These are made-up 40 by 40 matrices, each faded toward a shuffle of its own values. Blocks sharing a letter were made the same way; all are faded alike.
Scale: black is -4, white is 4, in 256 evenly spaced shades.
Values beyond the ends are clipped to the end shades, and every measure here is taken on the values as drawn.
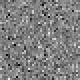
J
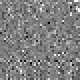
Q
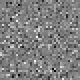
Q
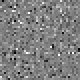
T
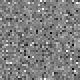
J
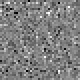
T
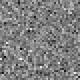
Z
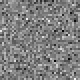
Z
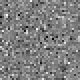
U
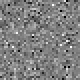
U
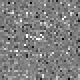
U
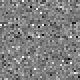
T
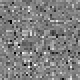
Q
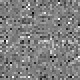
Q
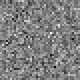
Z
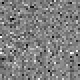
J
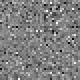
U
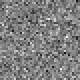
Z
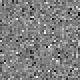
J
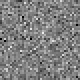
Z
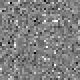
J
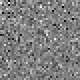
J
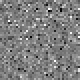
U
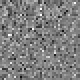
Q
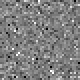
J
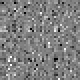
Q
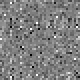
J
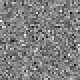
Z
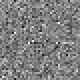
Z
